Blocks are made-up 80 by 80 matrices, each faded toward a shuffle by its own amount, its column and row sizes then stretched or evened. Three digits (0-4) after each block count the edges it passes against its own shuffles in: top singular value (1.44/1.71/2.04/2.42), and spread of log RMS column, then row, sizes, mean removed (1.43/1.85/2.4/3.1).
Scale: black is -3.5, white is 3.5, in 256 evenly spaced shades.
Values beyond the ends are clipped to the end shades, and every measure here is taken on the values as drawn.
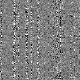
2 4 1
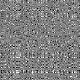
4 2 3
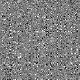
2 3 2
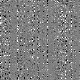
1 4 2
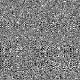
2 1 3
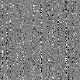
0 4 0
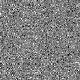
2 0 1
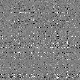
1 2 3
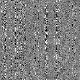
3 4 0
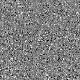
1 1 2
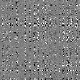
3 4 3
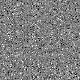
1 1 0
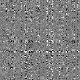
3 4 3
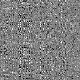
3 3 1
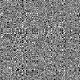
3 3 2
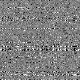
2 0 4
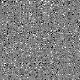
2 2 2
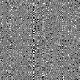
4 3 0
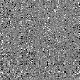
2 3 1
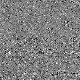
0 0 3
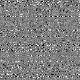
2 0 4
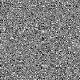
2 1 1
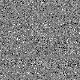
0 1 2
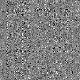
2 3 1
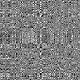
4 2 2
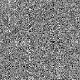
2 2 1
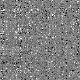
1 3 1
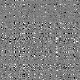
3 3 4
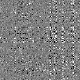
3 3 3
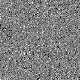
1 1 0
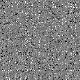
2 2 1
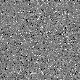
0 0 1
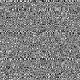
4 0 3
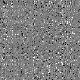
3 3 0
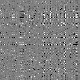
4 3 3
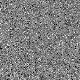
0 1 0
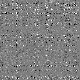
0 2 3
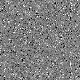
1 1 0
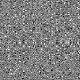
3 1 1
